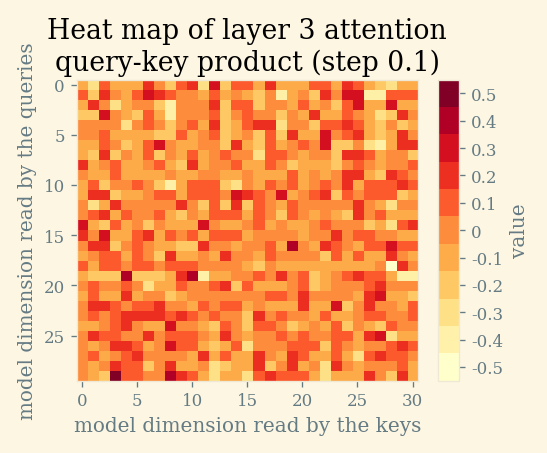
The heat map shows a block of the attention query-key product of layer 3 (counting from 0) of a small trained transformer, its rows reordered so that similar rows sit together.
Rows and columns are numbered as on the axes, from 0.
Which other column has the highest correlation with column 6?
2
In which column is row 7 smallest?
16
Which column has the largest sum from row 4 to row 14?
25
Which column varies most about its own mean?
8
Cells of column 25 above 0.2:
2
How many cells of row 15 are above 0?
12
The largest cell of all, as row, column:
29, 3
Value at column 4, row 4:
-0.3
